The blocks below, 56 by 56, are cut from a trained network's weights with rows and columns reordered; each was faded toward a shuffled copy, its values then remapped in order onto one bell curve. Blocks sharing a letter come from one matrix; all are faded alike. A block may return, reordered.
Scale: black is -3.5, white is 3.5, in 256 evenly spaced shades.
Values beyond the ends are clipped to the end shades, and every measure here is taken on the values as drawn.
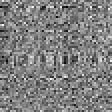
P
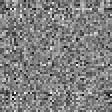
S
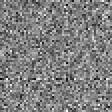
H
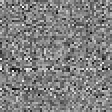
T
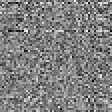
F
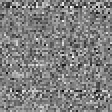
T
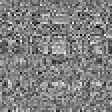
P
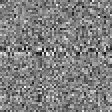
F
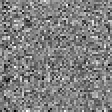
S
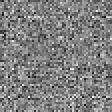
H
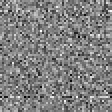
H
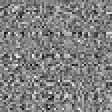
P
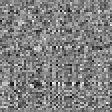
P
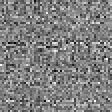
P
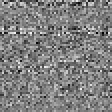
P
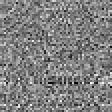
F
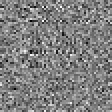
H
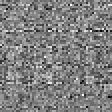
P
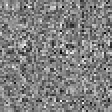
S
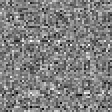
H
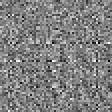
F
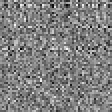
F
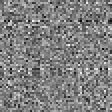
F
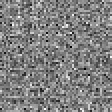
T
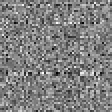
F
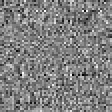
T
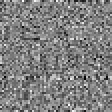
S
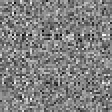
F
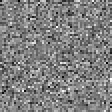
H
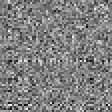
F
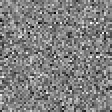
H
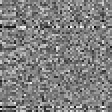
F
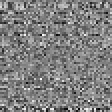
P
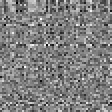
P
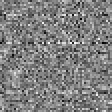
F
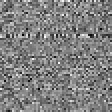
P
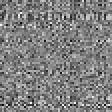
P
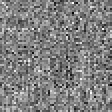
T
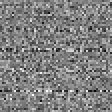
P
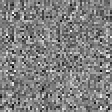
S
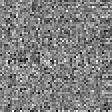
T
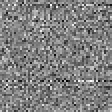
F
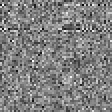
F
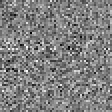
H
